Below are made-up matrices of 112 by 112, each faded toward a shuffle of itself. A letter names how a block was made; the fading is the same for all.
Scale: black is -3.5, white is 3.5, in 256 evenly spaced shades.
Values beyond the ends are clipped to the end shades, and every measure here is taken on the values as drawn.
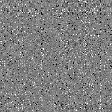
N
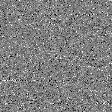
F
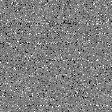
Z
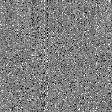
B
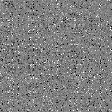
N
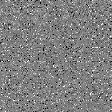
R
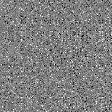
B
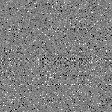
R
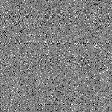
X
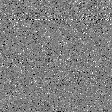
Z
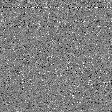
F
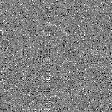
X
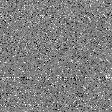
Z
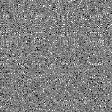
X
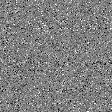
F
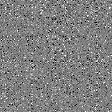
N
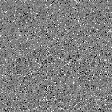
X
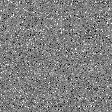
F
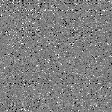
R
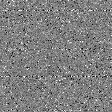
F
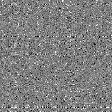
X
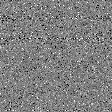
F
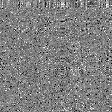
X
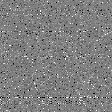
R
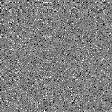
X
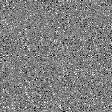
X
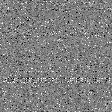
Z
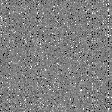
B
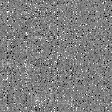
N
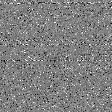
Z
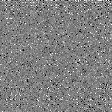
R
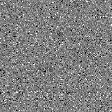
X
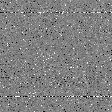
Z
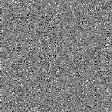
B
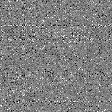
X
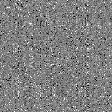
B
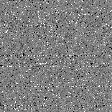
Z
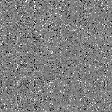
N
